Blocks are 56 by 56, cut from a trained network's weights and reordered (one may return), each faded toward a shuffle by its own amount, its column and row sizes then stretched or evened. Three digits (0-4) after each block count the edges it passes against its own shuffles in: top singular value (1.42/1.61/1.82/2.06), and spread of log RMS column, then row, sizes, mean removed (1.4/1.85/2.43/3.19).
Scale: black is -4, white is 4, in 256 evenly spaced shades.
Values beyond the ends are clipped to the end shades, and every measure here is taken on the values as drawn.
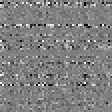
1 1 4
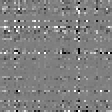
3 3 4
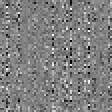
3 4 1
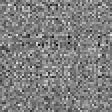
4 1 2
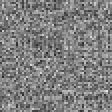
4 1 0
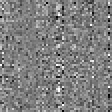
3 3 1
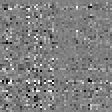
0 3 3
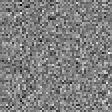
3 2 0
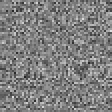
4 1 2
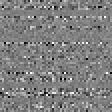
2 1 4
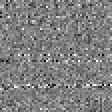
0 0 3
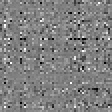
1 3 3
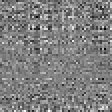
4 1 4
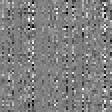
1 4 1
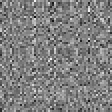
4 3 1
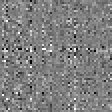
0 3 2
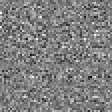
2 0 3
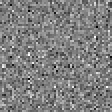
1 2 1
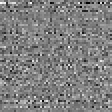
3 0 4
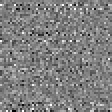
1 1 3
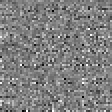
1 1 3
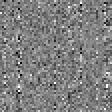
1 3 0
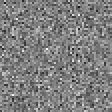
1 1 0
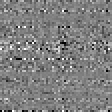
1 1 4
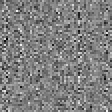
2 3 0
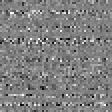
0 1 4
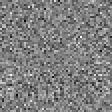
1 1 1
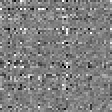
2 2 3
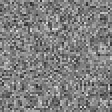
2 0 0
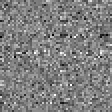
2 0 2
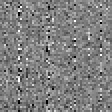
0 3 0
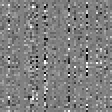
1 4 1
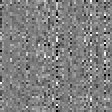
4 4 1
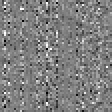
0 4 0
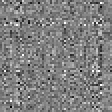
3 3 2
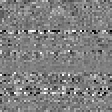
2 0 4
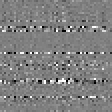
4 1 4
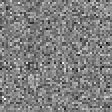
3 1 2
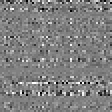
3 1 4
